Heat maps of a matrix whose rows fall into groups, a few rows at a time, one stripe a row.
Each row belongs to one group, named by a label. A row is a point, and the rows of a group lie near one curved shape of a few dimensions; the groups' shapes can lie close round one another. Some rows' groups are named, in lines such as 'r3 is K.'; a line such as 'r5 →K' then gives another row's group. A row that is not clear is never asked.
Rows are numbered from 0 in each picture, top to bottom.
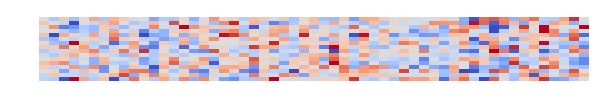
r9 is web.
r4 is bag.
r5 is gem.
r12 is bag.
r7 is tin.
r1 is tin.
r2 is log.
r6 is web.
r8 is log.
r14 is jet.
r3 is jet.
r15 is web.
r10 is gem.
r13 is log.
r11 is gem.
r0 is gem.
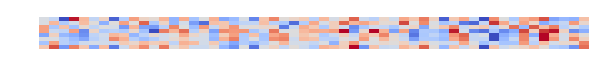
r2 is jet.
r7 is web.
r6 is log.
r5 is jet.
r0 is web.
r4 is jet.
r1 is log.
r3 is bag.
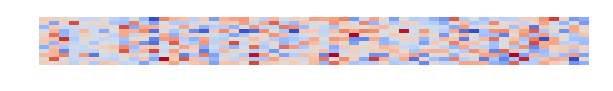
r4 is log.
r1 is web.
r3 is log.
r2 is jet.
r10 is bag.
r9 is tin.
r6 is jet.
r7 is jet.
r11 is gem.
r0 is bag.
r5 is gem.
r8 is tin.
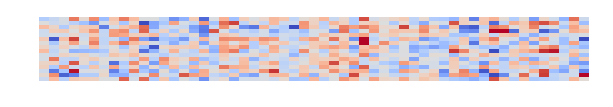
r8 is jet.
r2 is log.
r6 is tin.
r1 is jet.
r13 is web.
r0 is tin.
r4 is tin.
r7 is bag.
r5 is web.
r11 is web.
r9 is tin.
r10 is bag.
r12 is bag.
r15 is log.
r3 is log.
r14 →log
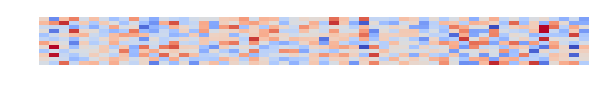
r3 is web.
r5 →gem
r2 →jet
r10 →tin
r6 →tin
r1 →gem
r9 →bag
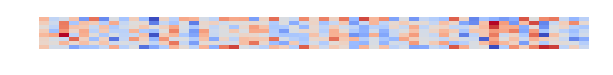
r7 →jet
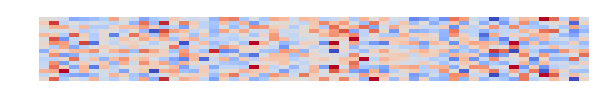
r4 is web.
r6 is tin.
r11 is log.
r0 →jet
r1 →bag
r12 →tin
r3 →bag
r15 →bag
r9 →log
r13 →gem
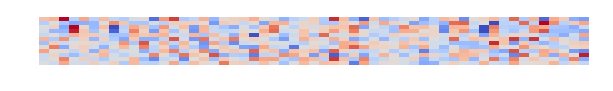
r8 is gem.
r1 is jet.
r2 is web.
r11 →bag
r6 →log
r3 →web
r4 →web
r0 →gem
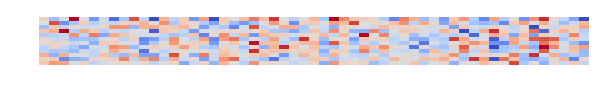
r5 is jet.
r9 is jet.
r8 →gem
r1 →log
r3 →gem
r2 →jet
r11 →tin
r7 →jet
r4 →tin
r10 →tin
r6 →gem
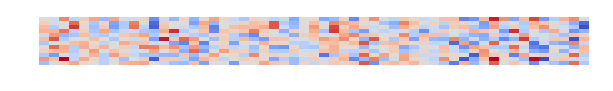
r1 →web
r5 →bag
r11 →tin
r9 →gem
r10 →gem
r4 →log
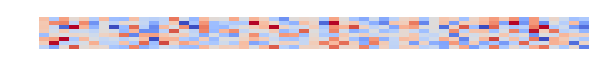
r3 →jet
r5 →gem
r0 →jet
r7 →web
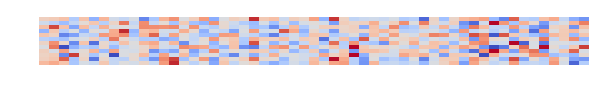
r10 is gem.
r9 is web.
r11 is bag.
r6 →tin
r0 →gem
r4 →tin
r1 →log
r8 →gem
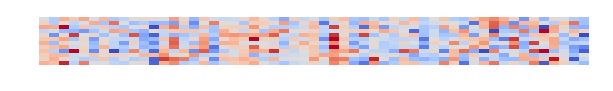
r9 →bag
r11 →gem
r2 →gem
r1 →gem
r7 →gem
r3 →jet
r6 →jet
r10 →bag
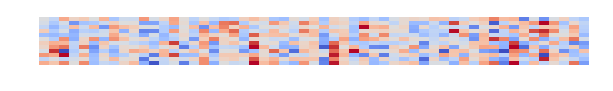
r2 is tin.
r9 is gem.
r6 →gem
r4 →gem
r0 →jet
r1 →jet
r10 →gem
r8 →log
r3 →jet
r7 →tin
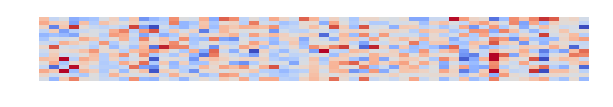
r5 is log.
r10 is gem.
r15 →web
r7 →bag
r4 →gem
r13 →gem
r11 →log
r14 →tin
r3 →tin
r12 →web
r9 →log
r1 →tin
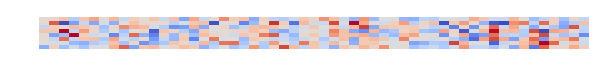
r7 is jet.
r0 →bag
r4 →web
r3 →gem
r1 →log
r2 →tin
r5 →gem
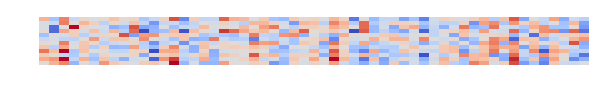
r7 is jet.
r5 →log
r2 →web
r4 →jet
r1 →tin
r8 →gem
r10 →gem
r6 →tin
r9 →gem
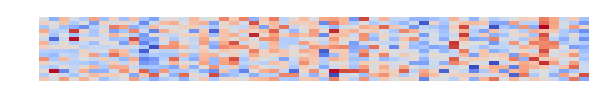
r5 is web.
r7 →bag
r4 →gem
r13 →log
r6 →jet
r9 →gem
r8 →gem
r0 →bag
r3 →web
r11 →jet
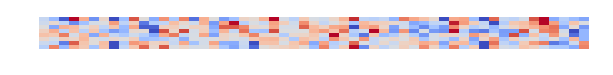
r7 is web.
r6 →web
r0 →web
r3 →bag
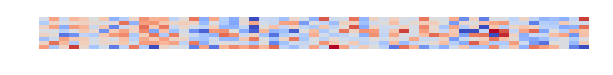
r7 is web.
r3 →log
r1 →jet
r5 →jet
